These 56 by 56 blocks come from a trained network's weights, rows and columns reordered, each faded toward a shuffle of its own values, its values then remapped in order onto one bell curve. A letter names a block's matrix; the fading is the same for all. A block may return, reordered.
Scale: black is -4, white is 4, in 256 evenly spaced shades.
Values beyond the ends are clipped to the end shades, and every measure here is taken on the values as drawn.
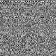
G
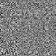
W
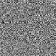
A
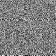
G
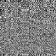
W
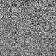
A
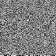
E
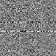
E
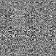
W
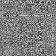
E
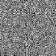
E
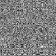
E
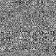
W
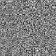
E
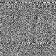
E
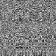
G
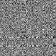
E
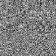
A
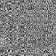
W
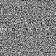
A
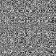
W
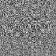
A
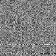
E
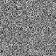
E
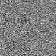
G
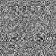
A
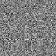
E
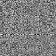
E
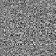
E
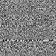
G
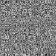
W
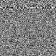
G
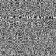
G
